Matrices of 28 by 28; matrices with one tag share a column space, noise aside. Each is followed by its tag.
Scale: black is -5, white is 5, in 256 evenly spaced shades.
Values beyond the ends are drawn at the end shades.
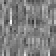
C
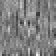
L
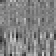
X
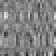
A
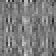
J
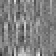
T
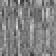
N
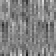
T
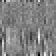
X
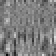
X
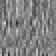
L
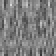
L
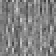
J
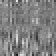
X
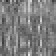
J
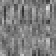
C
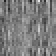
J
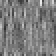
N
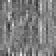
T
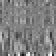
X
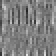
C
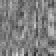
L
